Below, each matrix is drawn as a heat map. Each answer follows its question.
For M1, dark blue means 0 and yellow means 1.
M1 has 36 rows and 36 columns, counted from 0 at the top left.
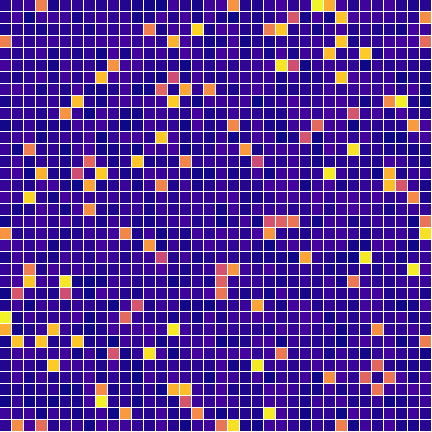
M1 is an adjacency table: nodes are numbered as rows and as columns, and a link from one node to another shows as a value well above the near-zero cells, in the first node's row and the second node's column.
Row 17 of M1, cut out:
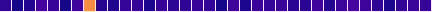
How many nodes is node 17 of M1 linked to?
1
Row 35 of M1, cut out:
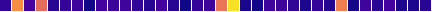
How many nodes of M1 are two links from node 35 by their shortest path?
7
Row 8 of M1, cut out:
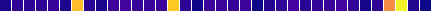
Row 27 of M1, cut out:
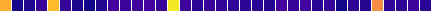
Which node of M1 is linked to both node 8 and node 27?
node 14
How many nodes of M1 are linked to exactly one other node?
2
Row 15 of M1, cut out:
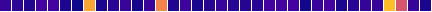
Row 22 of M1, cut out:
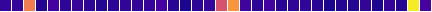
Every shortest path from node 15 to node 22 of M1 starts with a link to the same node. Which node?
node 32
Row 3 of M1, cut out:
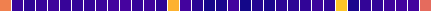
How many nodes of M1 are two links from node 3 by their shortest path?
8
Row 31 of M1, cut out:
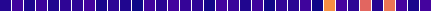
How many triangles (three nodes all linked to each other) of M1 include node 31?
0
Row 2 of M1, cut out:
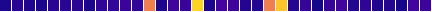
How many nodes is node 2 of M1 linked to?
4
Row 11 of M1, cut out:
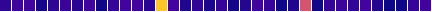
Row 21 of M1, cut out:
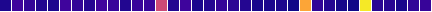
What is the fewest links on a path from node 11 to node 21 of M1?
2
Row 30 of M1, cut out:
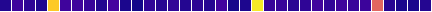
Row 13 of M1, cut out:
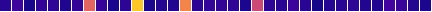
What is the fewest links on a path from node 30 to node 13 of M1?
2
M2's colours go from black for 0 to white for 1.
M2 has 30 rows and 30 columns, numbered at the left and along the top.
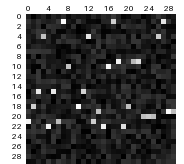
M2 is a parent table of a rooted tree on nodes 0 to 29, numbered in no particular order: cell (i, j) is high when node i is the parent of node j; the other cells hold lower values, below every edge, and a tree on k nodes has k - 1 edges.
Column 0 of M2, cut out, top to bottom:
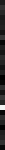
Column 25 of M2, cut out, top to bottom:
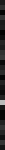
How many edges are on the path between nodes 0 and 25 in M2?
5
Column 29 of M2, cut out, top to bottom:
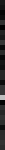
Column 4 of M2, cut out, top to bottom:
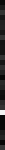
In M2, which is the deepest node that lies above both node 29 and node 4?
22
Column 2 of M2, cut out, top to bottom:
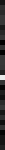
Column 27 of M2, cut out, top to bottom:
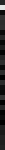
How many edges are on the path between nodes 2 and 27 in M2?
6
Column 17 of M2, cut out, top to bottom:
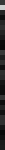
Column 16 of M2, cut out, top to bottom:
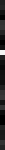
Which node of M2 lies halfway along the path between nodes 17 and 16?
18
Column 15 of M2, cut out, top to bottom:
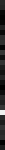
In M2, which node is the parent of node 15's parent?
9
